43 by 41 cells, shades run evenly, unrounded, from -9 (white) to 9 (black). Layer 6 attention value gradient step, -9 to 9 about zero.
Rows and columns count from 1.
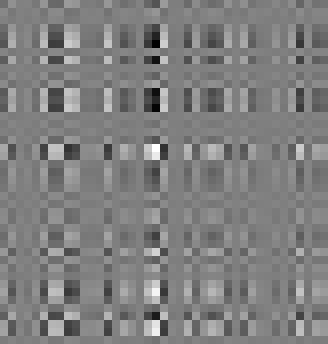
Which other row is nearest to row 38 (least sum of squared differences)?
36
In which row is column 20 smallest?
19
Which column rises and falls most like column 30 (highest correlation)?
23
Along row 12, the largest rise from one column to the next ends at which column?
7
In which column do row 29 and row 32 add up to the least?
20
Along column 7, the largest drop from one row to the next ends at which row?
41
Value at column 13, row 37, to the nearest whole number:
-1
